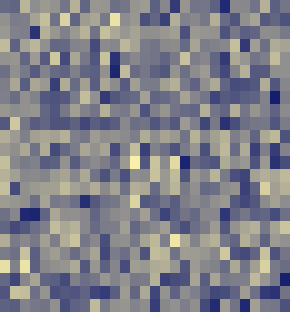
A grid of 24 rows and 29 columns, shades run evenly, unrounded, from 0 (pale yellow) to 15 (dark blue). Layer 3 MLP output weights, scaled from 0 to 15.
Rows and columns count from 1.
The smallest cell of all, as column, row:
14, 13
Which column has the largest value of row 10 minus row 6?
21
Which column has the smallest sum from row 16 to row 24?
3
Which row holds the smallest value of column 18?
19
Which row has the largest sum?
10
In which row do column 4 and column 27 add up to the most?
17
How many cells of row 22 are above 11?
6
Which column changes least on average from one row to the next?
20
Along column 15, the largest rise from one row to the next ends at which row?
12
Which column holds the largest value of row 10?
23
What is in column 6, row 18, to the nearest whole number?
4
